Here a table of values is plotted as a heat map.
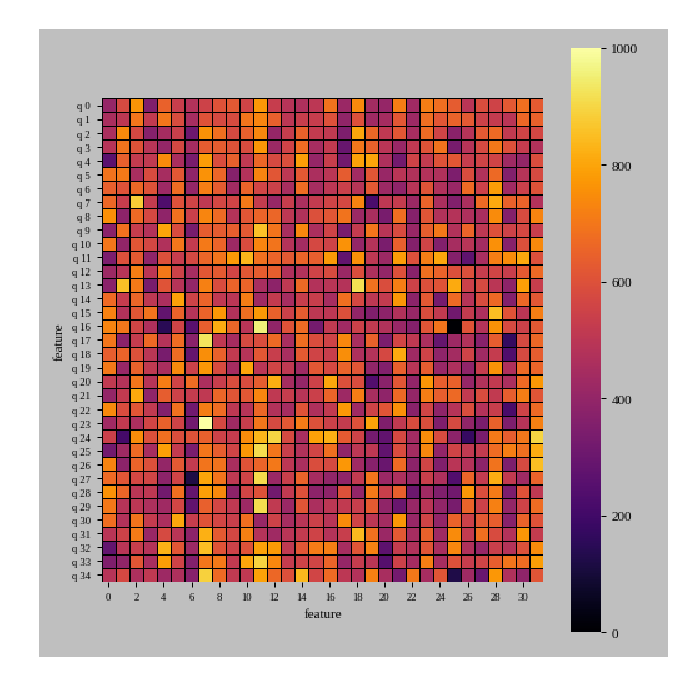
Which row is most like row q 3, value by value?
q 2
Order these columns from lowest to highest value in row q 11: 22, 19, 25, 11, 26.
26, 25, 19, 22, 11
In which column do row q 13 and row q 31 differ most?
1
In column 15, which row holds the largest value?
q 24
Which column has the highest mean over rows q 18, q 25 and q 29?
11
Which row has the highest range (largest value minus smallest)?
q 16
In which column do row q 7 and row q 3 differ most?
19
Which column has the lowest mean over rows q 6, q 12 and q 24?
20
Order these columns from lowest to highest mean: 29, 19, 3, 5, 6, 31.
6, 29, 3, 19, 5, 31
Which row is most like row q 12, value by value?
q 1
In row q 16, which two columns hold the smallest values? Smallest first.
25, 4
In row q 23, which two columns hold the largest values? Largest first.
7, 19
